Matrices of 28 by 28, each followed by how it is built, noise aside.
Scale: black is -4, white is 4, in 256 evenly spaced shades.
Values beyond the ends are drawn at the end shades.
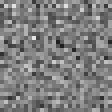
repeating columns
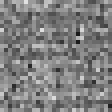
blocks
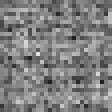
blocks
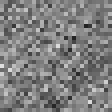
Hankel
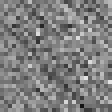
Toeplitz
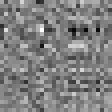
low rank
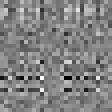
low rank
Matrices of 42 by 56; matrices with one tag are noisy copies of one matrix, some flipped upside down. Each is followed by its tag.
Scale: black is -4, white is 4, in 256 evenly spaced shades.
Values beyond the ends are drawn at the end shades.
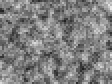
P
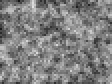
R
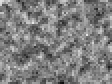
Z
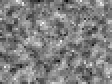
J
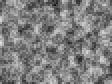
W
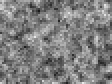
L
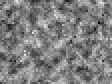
J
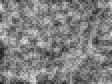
R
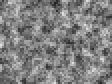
W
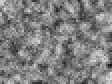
P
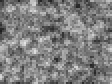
R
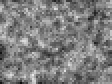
R
